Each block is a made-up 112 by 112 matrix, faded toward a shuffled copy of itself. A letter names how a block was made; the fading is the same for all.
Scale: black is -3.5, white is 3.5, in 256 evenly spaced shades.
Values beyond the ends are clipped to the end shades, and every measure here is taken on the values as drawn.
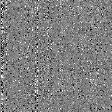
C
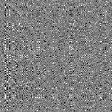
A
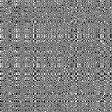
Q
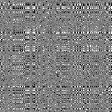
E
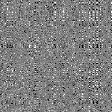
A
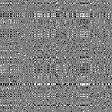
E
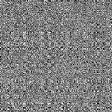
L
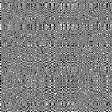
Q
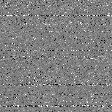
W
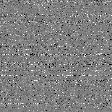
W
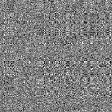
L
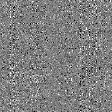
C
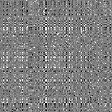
Q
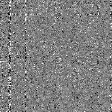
C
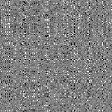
A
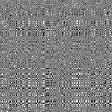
E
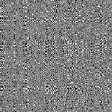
A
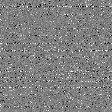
W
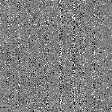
C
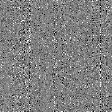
C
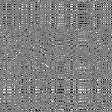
E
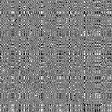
Q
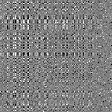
Q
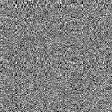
L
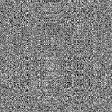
L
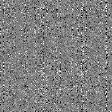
C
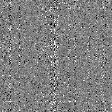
C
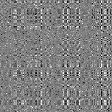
Q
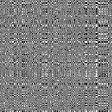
Q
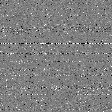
W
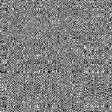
A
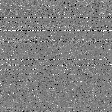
W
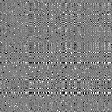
E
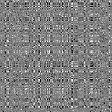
Q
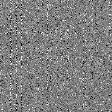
C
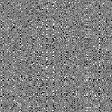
A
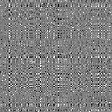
Q
